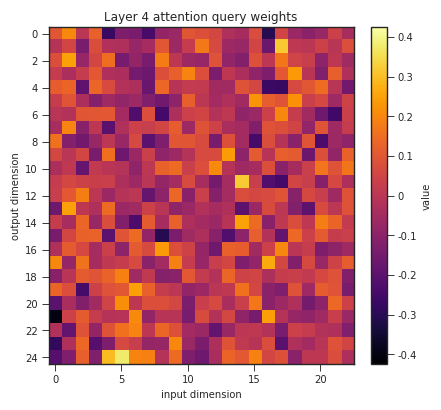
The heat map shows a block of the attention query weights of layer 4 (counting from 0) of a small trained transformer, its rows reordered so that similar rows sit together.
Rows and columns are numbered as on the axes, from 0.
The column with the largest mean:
1
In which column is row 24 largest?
5
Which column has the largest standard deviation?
17
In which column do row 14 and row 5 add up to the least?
6
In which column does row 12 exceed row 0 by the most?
16
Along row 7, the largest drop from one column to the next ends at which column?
2
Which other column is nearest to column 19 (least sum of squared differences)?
10
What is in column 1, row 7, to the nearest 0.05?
0.2
